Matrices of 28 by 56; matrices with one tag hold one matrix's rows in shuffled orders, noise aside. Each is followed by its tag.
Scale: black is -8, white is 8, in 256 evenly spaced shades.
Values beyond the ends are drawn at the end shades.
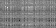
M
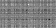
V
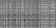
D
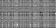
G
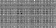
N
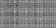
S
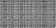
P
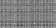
N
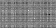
V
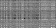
D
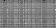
P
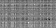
V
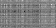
D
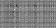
S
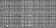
M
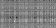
S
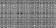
N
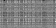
P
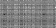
P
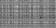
G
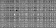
S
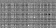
V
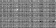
G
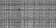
M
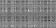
V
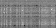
D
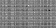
V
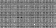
N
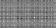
N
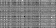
D
